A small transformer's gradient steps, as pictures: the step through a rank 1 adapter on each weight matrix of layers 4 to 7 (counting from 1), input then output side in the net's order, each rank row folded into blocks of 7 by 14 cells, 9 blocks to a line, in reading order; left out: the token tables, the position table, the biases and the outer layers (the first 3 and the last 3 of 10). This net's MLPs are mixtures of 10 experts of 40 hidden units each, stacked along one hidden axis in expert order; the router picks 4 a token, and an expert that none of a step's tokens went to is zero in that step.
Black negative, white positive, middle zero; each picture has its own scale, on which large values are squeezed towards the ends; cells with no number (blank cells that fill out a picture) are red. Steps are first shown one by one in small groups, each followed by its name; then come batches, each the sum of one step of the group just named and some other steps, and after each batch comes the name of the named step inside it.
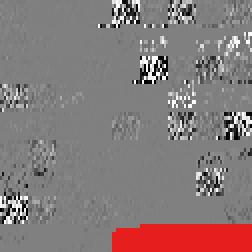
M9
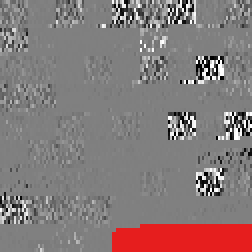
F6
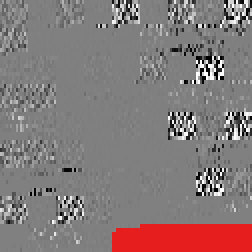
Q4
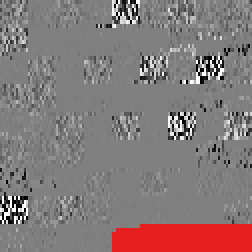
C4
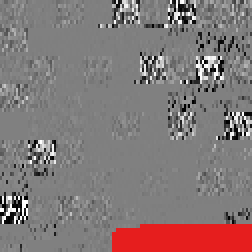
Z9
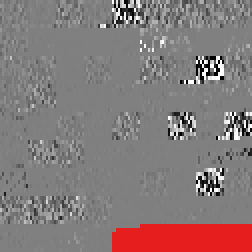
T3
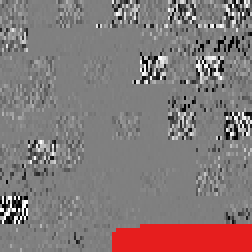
Z9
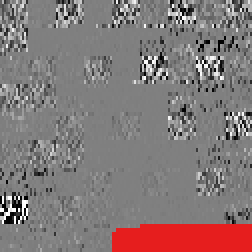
Z9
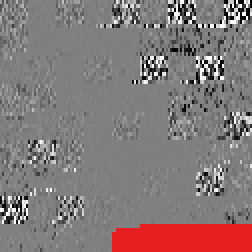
Z9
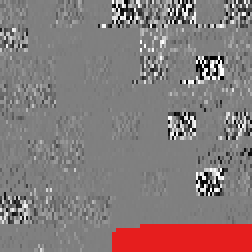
F6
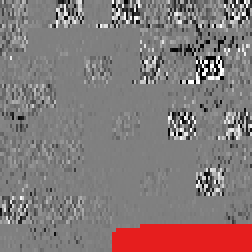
T3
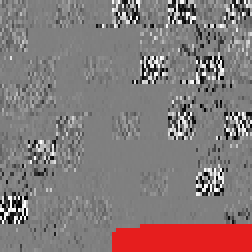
Z9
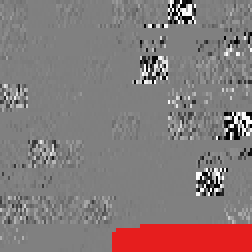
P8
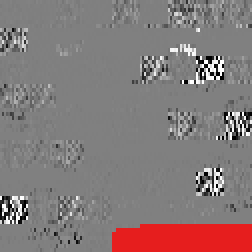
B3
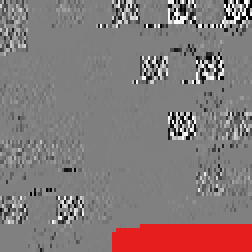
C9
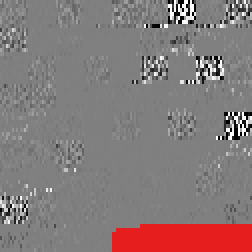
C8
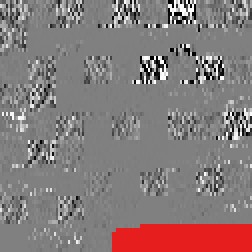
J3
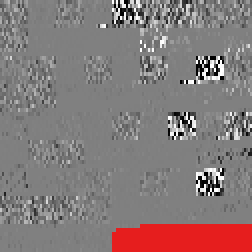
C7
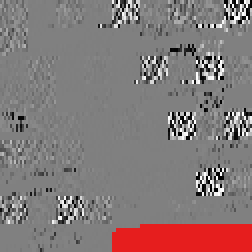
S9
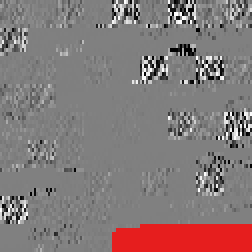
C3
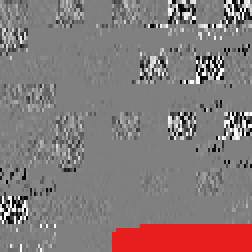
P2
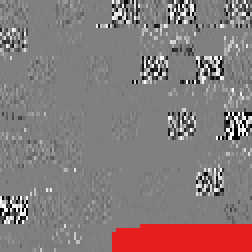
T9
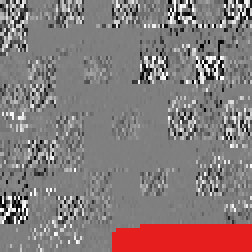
J3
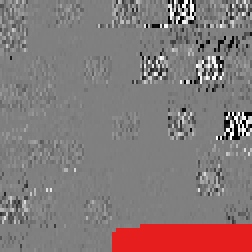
C8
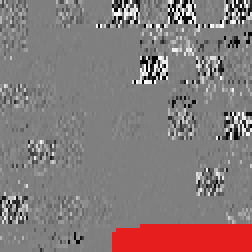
P8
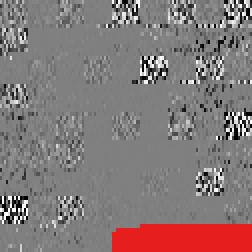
P2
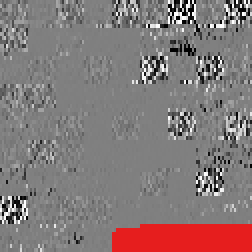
C3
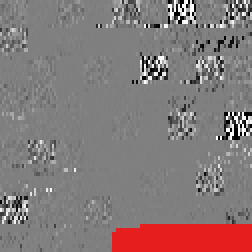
C8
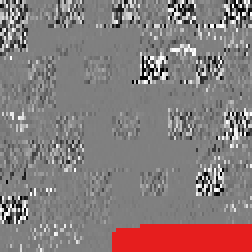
P2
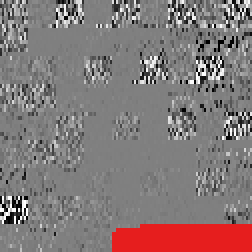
P2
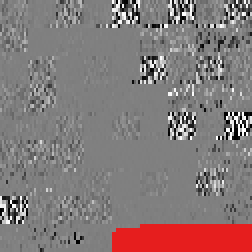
T9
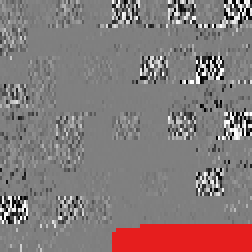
P2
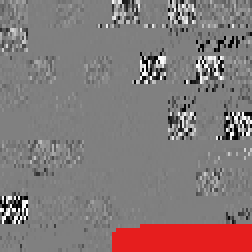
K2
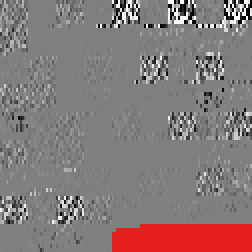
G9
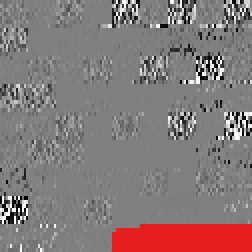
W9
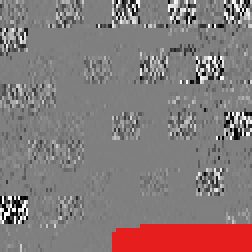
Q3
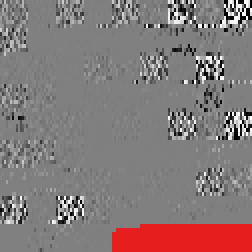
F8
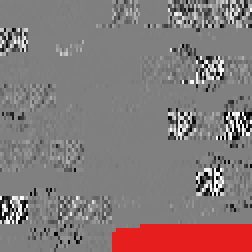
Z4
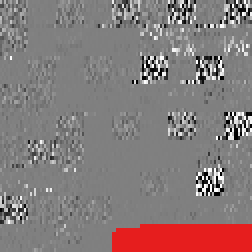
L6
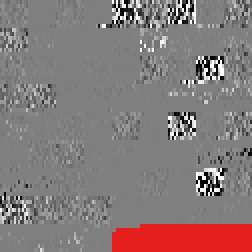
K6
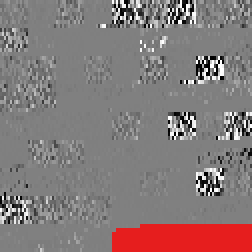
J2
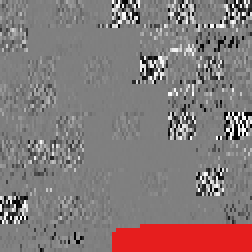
K2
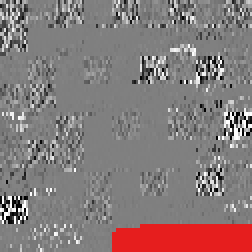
W9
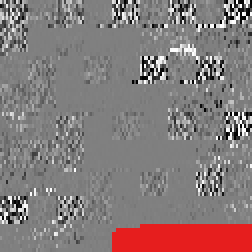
F8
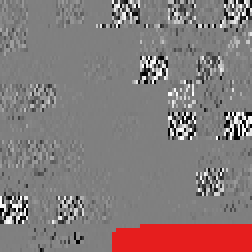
F8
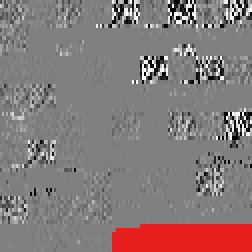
Z4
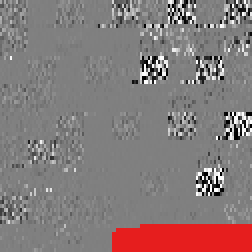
L6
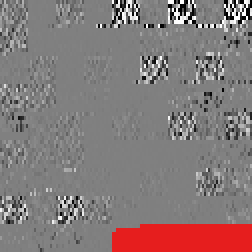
G9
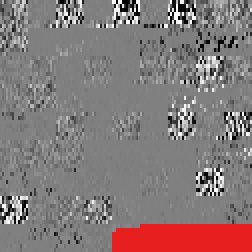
Z4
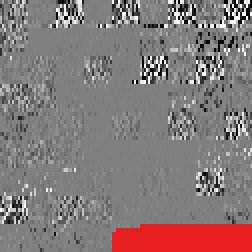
G9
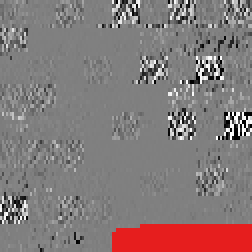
Q3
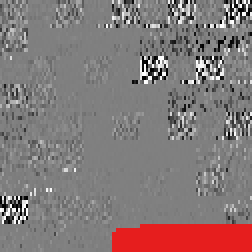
K2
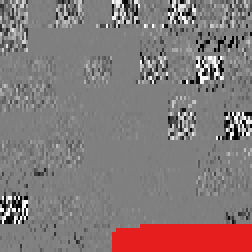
K2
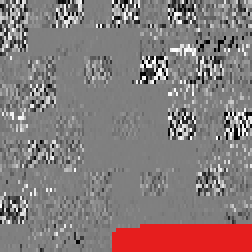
L6
